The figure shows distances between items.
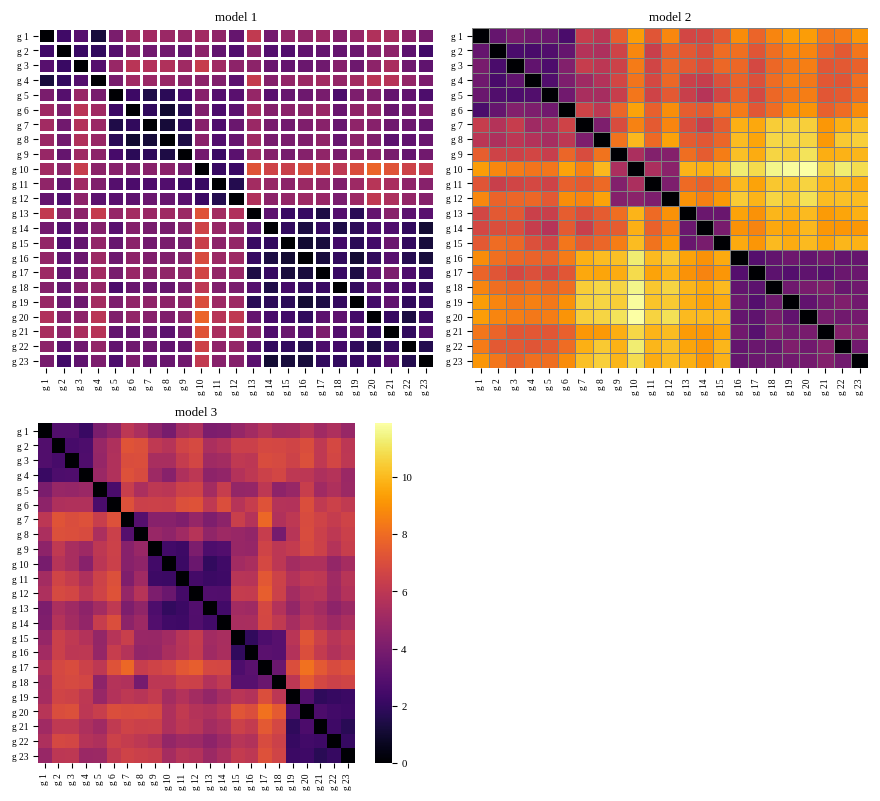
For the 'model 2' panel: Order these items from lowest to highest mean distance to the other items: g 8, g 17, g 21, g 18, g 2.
g 2, g 17, g 21, g 18, g 8
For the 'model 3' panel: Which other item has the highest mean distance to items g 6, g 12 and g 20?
g 17
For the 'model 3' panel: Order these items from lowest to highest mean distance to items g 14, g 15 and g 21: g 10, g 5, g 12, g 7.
g 10, g 12, g 5, g 7
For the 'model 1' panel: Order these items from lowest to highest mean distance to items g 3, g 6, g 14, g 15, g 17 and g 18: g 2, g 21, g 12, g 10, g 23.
g 23, g 2, g 21, g 12, g 10
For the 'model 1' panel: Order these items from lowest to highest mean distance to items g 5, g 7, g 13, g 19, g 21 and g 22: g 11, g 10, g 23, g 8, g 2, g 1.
g 23, g 8, g 2, g 11, g 1, g 10
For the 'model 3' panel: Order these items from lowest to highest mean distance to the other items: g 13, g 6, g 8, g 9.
g 13, g 9, g 8, g 6
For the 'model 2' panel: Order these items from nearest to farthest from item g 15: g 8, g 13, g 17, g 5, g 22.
g 13, g 5, g 8, g 17, g 22
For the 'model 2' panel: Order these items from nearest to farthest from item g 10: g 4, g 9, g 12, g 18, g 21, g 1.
g 12, g 9, g 4, g 1, g 21, g 18
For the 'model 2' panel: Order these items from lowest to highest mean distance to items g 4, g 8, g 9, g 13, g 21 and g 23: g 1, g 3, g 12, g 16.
g 3, g 1, g 16, g 12
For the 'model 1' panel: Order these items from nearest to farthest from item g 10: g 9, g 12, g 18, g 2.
g 12, g 9, g 2, g 18
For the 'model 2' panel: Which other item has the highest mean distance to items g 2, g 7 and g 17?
g 10
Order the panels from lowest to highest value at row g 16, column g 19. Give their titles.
model 1, model 2, model 3
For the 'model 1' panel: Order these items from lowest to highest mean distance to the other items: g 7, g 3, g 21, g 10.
g 7, g 21, g 3, g 10
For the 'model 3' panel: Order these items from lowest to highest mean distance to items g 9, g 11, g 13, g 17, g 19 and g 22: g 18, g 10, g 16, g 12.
g 10, g 12, g 16, g 18
